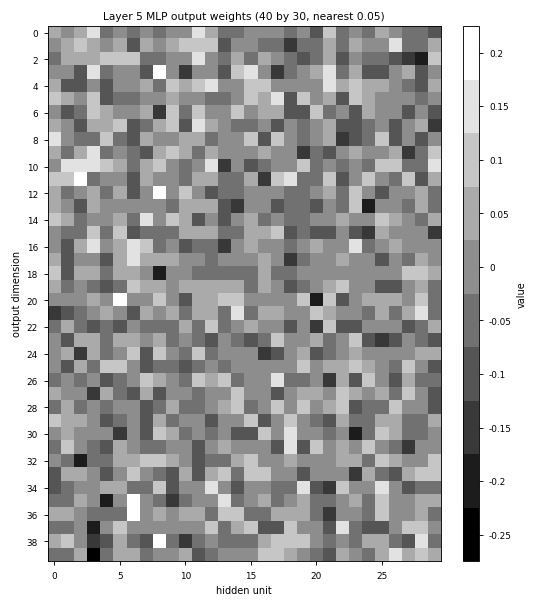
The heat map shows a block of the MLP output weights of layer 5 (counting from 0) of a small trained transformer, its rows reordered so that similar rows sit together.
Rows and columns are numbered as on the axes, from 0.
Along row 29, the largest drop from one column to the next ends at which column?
16
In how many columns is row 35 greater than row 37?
12
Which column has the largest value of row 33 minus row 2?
28
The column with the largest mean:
5
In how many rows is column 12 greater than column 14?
17
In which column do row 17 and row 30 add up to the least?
23
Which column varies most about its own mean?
3
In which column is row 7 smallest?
29
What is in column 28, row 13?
0.05
